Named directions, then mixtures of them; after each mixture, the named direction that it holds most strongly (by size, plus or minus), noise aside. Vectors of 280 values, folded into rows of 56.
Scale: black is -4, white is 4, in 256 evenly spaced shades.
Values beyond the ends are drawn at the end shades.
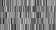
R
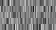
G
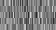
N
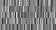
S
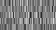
N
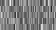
G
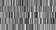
N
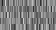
R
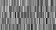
S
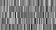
S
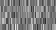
G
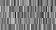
S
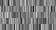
G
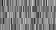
R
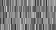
R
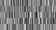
N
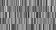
R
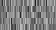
R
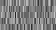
S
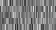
G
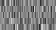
G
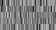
G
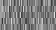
S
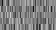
G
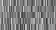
R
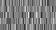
N
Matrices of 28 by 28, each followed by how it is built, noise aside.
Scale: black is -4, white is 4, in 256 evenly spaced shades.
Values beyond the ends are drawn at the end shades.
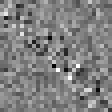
banded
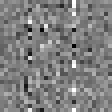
uneven columns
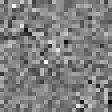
block diagonal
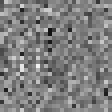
uneven columns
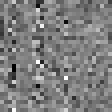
uneven columns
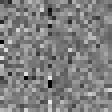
uneven columns
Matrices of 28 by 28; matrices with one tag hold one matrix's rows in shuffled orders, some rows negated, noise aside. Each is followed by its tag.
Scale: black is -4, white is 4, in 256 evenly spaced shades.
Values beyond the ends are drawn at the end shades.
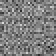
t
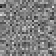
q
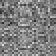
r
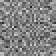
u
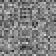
r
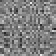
u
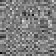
q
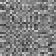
q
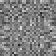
u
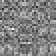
r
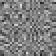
u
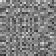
q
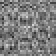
r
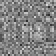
t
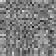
q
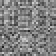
r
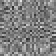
u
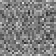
t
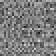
t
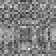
r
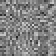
q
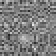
r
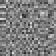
q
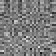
u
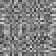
u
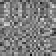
u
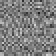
t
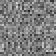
t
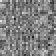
q
